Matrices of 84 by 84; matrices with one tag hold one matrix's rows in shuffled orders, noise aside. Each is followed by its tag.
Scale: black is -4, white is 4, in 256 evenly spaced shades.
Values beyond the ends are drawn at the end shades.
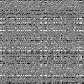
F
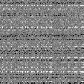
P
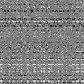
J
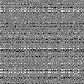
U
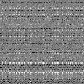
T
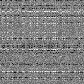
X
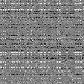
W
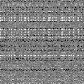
U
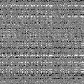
P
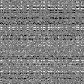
J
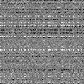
U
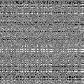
P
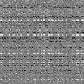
J
